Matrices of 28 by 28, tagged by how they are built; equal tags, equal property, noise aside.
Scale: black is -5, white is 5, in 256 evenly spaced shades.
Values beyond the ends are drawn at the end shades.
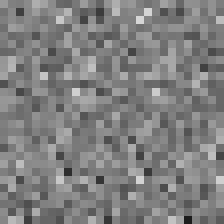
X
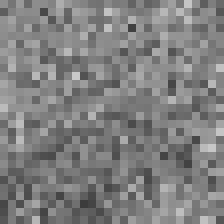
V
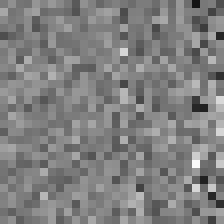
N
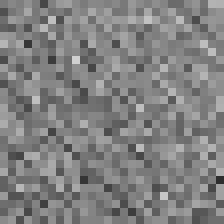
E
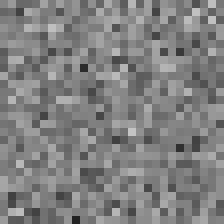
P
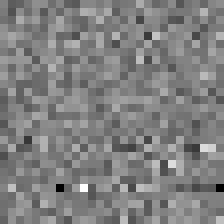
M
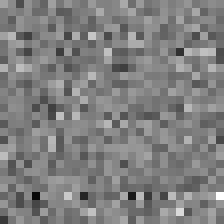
M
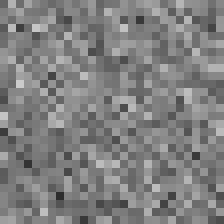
E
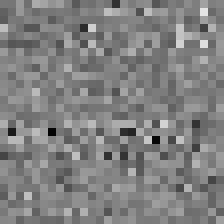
M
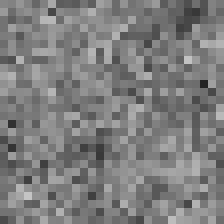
V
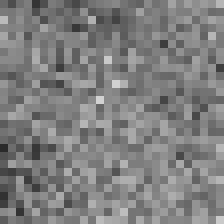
V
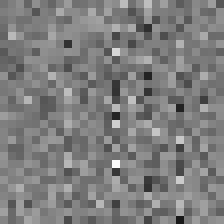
N
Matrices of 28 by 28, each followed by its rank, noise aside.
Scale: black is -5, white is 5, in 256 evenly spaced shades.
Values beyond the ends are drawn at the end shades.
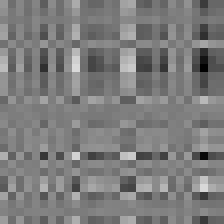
one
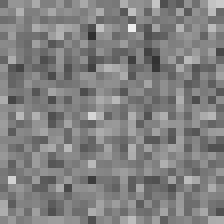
six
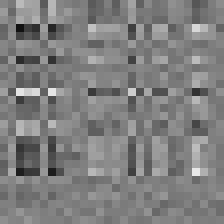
one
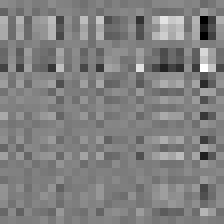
one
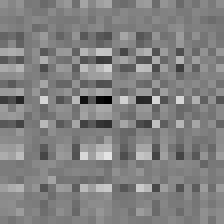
one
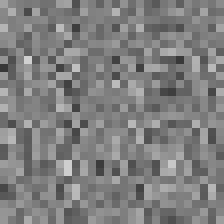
three
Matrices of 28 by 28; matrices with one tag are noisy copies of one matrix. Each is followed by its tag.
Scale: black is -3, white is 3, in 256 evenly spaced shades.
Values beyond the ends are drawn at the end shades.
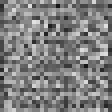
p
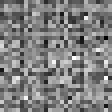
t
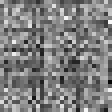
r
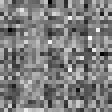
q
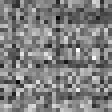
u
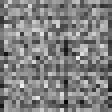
p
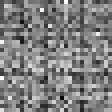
t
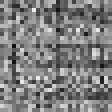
u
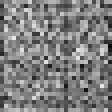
p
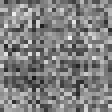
r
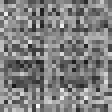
r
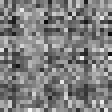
q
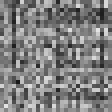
u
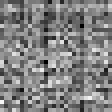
t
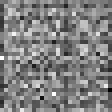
p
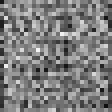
p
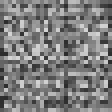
p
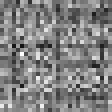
u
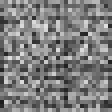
p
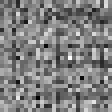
u
